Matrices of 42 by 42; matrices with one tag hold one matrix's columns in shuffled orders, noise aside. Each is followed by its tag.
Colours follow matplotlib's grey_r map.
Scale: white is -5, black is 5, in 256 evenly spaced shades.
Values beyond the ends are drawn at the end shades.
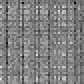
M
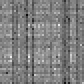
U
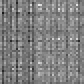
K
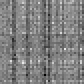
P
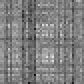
U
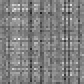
K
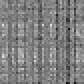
U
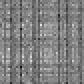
U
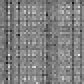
M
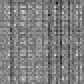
M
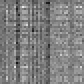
M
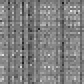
M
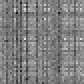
K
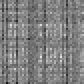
U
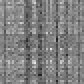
P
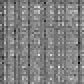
M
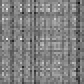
K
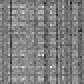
M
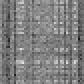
P
